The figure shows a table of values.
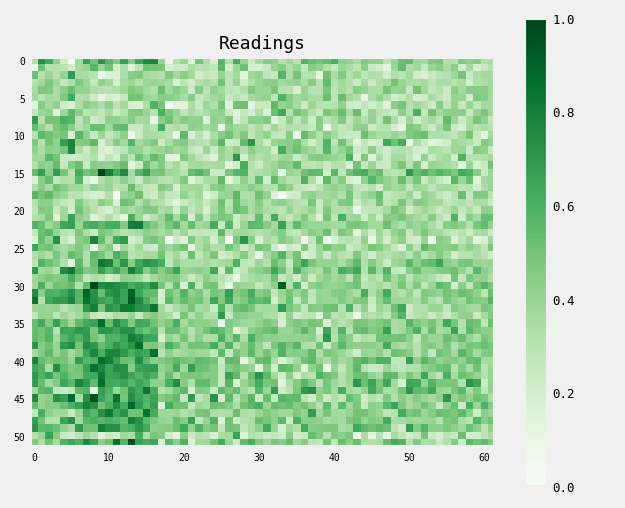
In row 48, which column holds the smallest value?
25
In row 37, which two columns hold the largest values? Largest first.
13, 14
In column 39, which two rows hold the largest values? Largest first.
37, 36
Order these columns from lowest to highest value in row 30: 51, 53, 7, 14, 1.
53, 51, 7, 1, 14
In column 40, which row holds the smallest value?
24
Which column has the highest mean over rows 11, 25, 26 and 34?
5
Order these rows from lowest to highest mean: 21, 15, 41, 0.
21, 0, 41, 15
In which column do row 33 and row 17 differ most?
16
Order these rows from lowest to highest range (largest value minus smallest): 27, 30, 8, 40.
8, 27, 40, 30
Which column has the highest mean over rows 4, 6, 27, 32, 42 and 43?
9
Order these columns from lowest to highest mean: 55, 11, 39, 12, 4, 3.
55, 39, 3, 4, 11, 12
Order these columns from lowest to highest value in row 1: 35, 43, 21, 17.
43, 21, 35, 17
